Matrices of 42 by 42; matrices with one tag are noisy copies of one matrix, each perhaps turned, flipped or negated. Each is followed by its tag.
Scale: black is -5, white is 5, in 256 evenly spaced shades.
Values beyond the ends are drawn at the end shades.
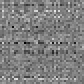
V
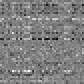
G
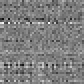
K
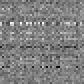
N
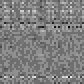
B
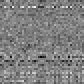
B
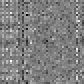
B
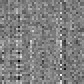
K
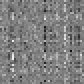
G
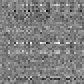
V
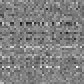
N
